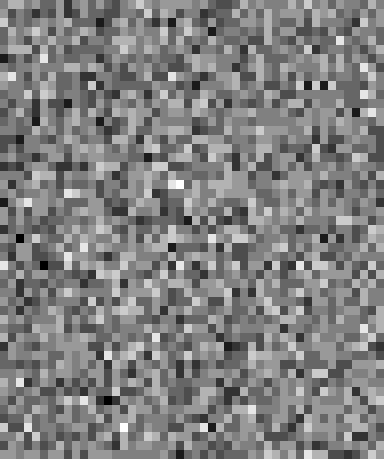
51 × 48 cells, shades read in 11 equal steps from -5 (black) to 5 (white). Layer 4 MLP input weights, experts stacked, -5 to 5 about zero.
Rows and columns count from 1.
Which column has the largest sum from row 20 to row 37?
17
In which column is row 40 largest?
14
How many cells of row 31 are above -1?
28
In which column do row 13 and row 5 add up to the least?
45
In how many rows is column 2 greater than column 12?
13
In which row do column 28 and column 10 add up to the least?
43
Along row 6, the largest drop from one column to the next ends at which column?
40
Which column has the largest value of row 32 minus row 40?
19
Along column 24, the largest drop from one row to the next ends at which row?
25
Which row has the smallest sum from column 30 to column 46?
26
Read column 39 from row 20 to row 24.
1 2 1 0 2
